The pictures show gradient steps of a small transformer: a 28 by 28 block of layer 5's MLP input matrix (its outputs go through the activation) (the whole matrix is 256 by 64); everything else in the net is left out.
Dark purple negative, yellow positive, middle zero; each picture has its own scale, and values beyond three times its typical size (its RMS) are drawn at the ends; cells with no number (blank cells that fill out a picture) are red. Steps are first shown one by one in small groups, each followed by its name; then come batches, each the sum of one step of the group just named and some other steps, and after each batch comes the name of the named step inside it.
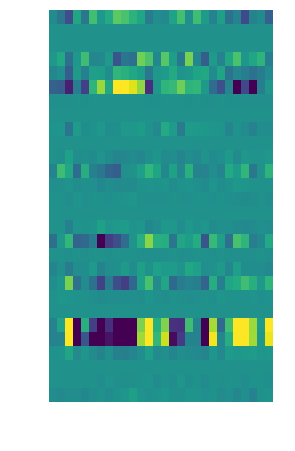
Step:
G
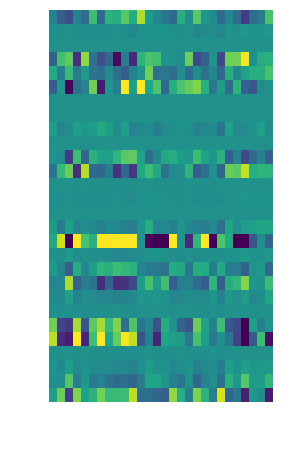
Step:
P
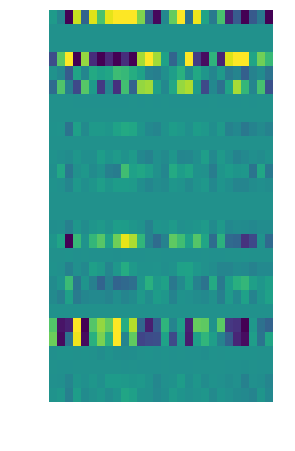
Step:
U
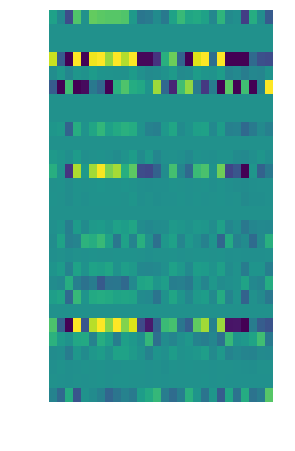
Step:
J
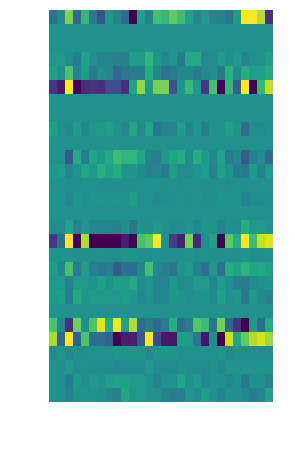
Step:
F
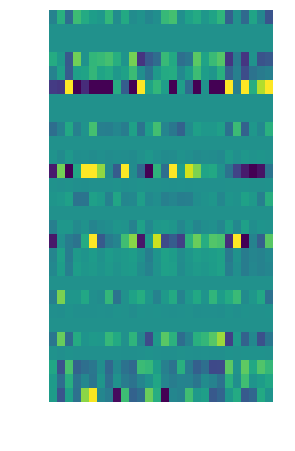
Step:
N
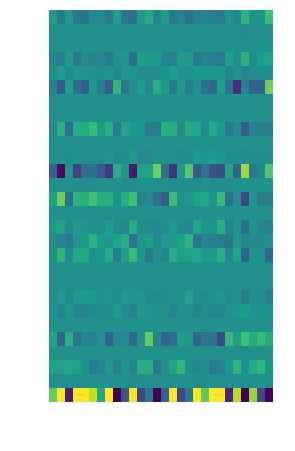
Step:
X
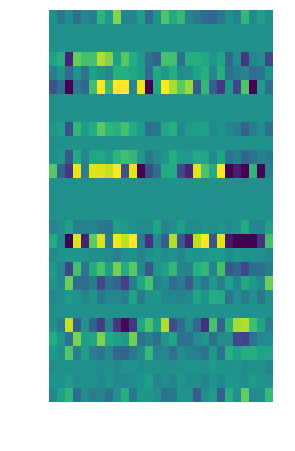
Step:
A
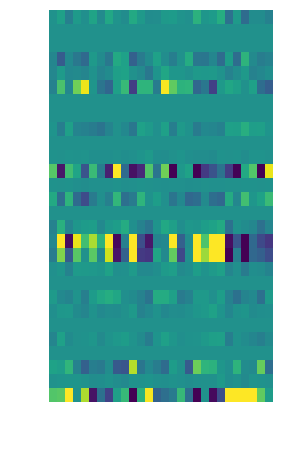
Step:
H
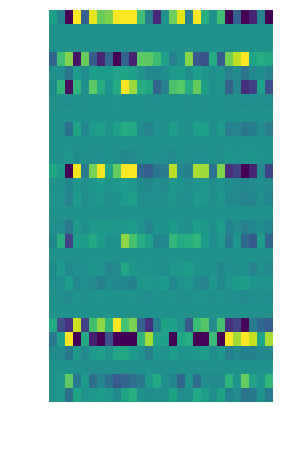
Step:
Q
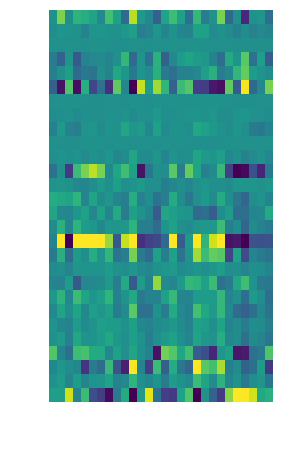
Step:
H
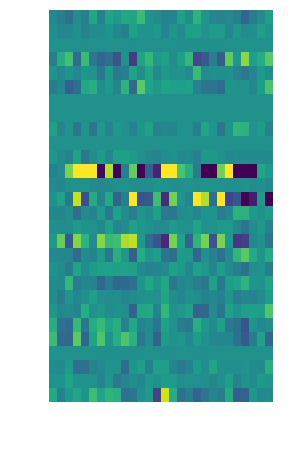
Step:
P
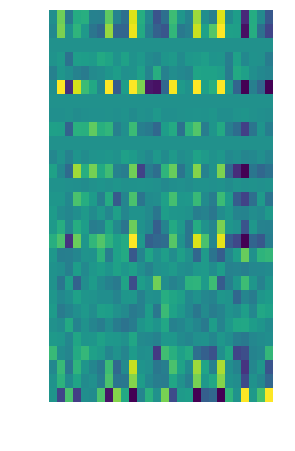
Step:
A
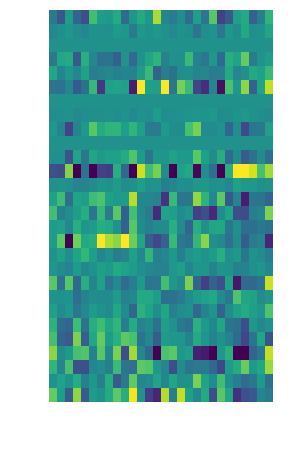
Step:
P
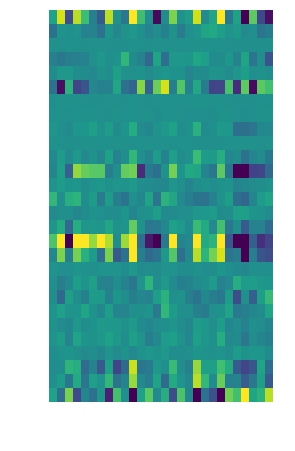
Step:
H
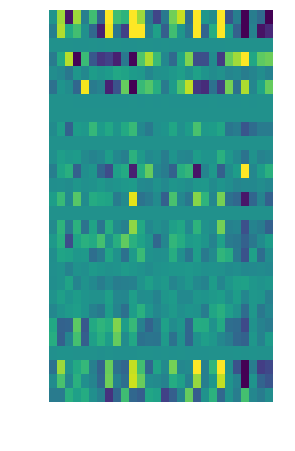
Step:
U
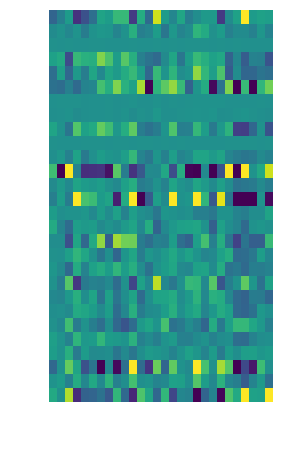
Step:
A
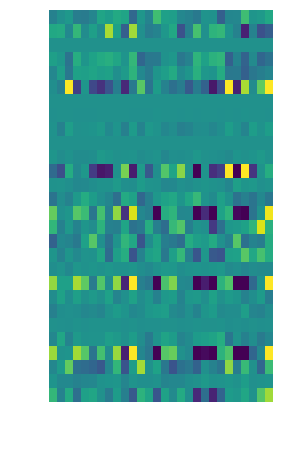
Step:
N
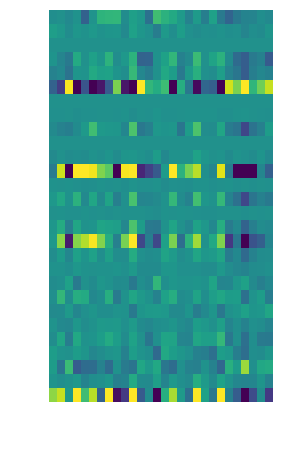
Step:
N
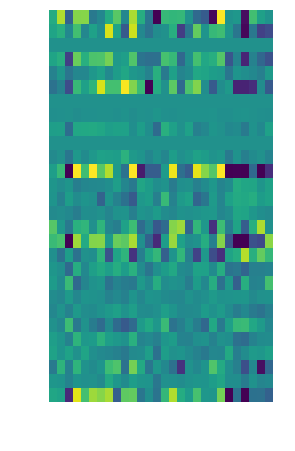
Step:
A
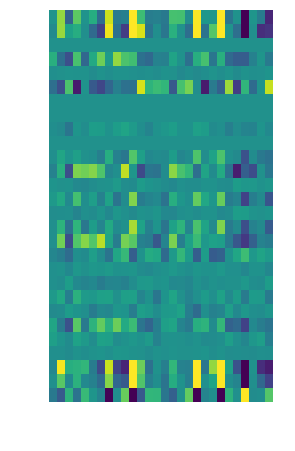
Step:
J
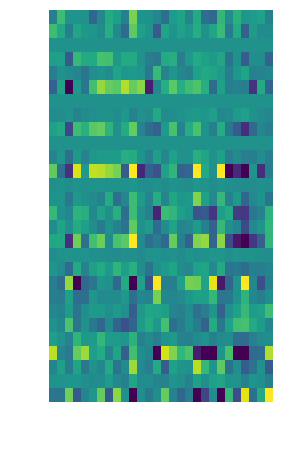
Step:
A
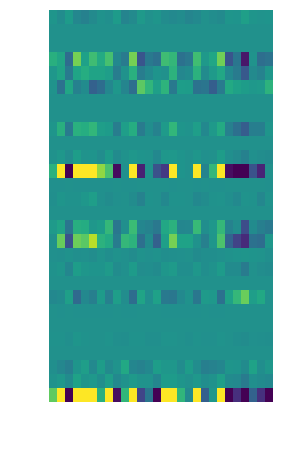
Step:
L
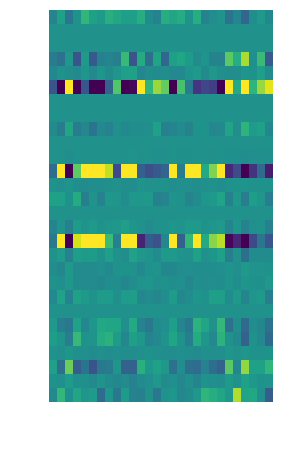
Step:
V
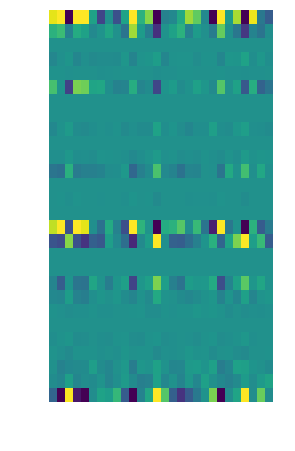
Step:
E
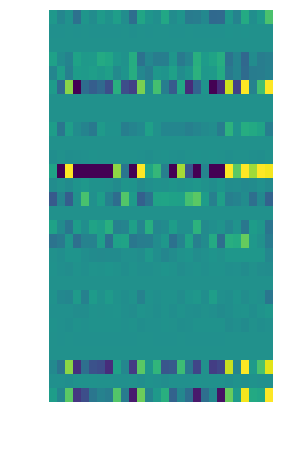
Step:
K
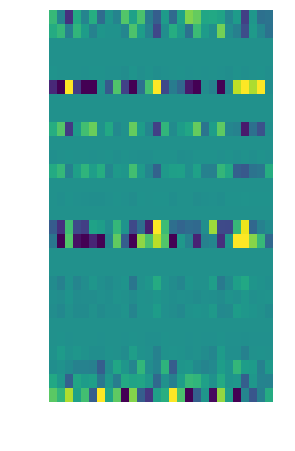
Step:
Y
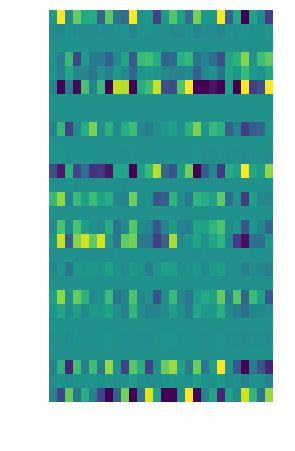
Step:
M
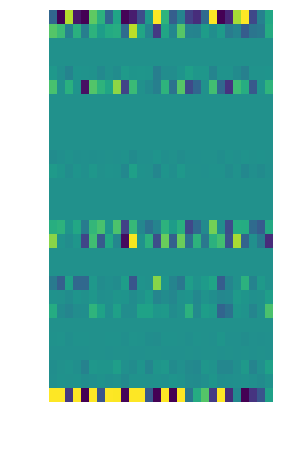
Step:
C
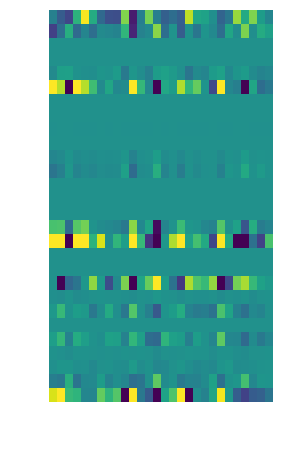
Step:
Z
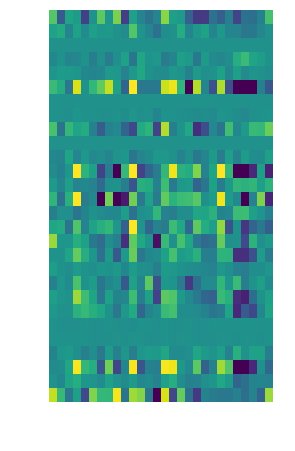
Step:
C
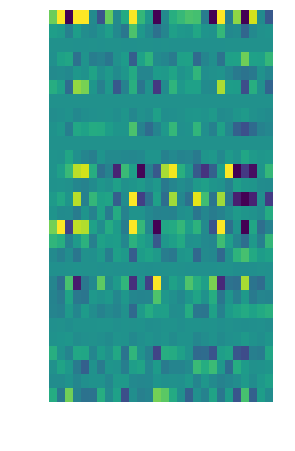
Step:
E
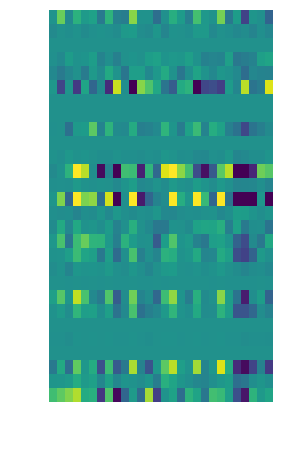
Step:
M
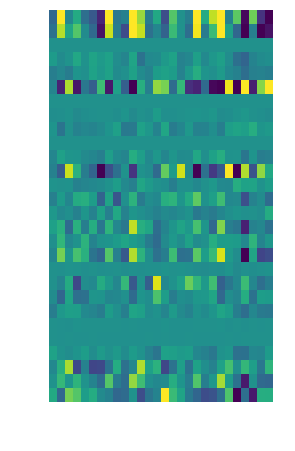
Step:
K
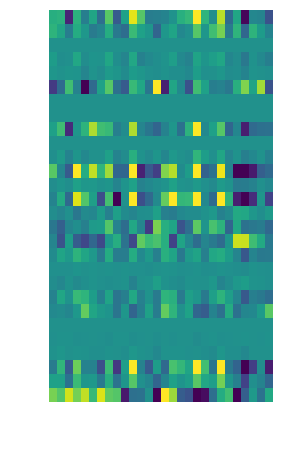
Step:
Y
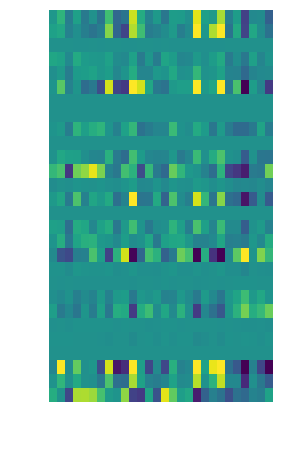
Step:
L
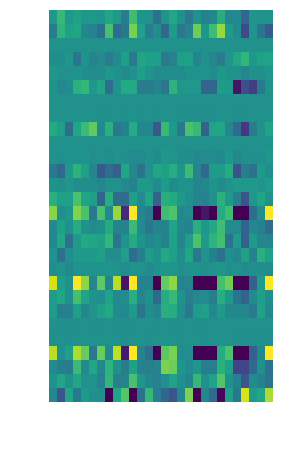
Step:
M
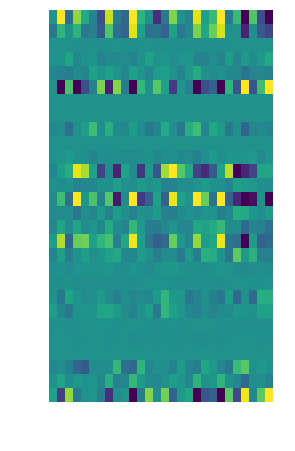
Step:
M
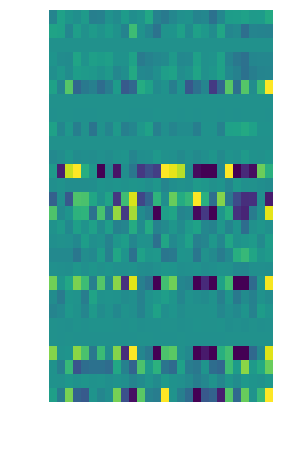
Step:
K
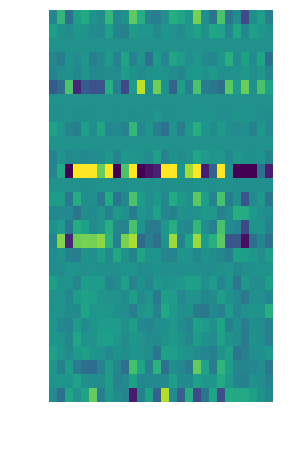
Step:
V
